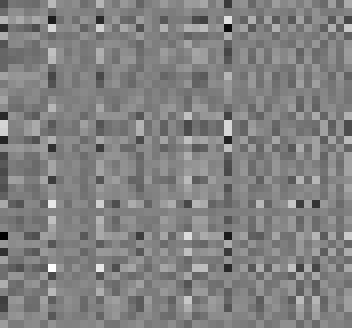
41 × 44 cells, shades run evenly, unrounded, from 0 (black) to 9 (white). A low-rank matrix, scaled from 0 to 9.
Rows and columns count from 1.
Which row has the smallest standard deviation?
27
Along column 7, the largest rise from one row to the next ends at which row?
4
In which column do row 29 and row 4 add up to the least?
29
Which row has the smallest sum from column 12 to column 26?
3
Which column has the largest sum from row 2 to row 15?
24
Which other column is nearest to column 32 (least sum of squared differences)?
43
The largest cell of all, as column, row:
7, 34
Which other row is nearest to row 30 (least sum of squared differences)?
18
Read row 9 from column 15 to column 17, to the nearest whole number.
5 5 4
